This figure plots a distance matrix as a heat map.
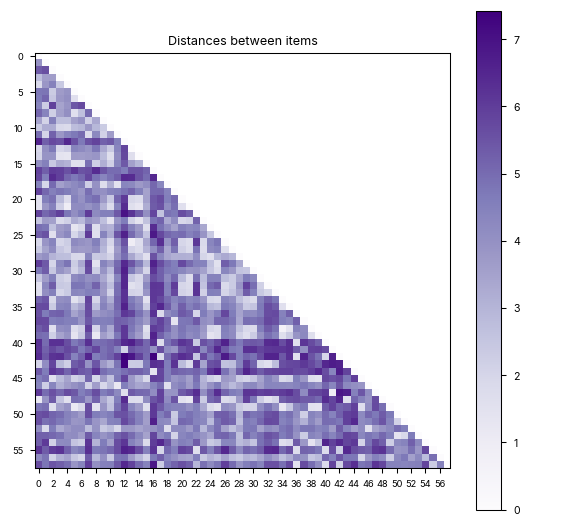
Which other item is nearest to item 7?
11
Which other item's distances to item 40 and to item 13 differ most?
26
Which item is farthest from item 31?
12
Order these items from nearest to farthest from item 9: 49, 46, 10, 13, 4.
46, 10, 4, 13, 49
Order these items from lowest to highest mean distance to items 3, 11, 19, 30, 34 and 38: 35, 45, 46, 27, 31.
45, 35, 46, 27, 31
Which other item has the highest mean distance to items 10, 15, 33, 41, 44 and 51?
42
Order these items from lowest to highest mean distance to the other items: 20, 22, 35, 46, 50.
46, 20, 35, 50, 22
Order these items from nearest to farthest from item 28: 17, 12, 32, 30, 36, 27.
30, 27, 36, 32, 17, 12
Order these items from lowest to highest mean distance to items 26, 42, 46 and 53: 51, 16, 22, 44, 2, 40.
51, 22, 40, 2, 44, 16
